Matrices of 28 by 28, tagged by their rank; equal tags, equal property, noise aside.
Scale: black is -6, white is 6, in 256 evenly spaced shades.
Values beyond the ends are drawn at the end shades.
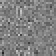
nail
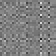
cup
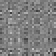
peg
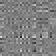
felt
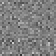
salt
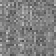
nail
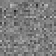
nail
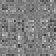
nail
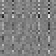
cup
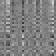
cup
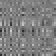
cup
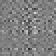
peg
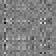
felt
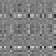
cup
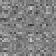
peg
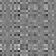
cup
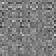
peg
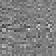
nail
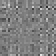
felt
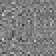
nail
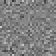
salt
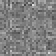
salt
